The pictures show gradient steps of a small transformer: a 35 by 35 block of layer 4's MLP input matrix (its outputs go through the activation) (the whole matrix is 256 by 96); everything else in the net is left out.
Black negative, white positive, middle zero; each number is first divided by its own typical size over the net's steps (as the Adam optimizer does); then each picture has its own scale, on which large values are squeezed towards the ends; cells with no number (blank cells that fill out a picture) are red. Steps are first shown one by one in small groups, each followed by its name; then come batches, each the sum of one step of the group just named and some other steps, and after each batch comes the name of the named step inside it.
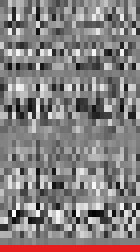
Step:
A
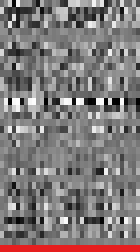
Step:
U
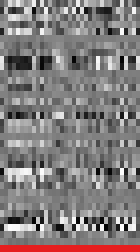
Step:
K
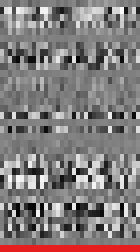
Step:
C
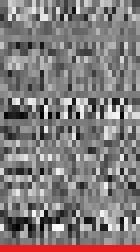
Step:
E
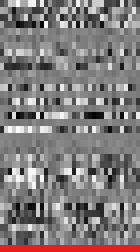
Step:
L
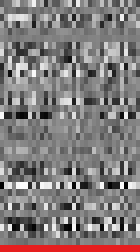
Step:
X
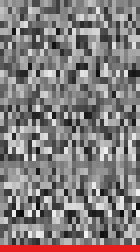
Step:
A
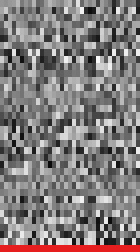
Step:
K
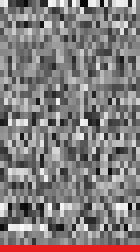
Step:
K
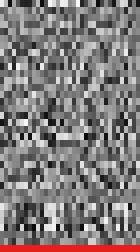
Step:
X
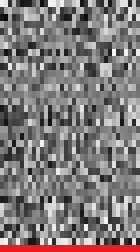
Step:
E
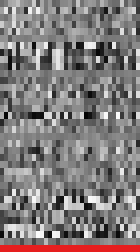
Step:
K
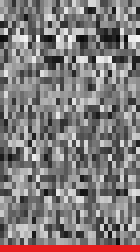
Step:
K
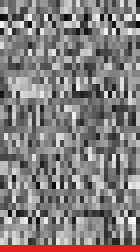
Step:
A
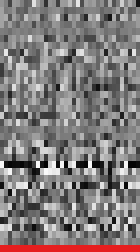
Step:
X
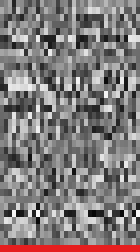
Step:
A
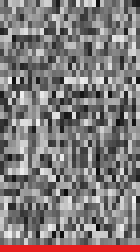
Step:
K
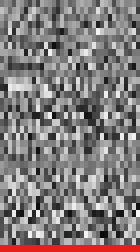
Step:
A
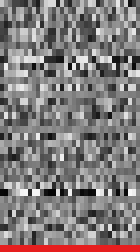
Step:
A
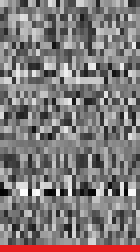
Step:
X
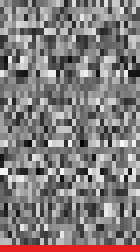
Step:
C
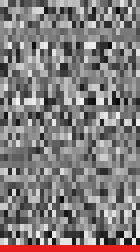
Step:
U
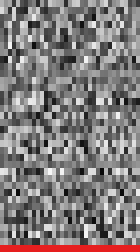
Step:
U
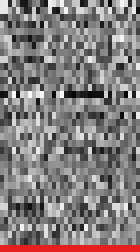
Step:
L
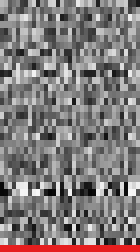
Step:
X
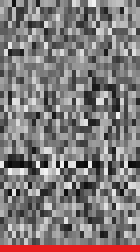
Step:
U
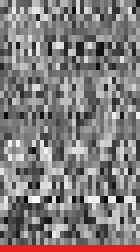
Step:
E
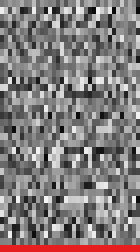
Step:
E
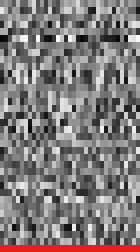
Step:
X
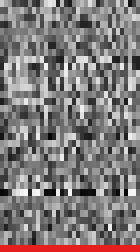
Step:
E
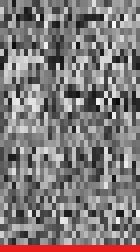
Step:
U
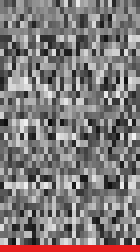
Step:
X
